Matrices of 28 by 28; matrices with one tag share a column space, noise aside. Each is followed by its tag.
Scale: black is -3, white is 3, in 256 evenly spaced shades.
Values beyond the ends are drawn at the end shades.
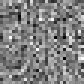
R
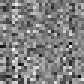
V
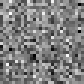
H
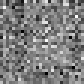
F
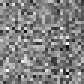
H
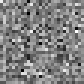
H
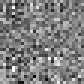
V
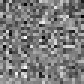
F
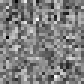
R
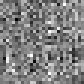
H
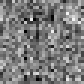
R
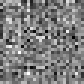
F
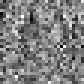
R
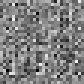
H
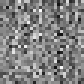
F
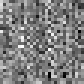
F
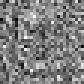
R
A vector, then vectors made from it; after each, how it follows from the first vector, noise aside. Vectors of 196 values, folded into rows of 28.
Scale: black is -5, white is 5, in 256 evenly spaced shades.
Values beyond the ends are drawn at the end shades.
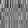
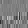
wrapped around, partly zeroed.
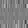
wrapped around, partly zeroed.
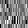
wrapped around, scaled up.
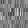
wrapped around, negated.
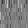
negated, partly zeroed.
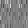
negated, partly zeroed.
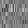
wrapped around, negated.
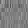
shrunk.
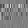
negated, partly zeroed.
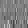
wrapped around, partly zeroed.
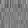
shrunk.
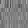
shrunk.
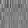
shrunk.
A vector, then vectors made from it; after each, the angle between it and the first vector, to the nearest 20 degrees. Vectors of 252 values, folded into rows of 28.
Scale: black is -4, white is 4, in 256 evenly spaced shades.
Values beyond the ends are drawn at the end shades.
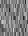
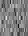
100 degrees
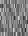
40 degrees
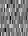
100 degrees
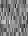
40 degrees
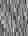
20 degrees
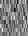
140 degrees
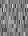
60 degrees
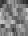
80 degrees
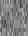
100 degrees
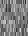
40 degrees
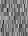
80 degrees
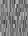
100 degrees
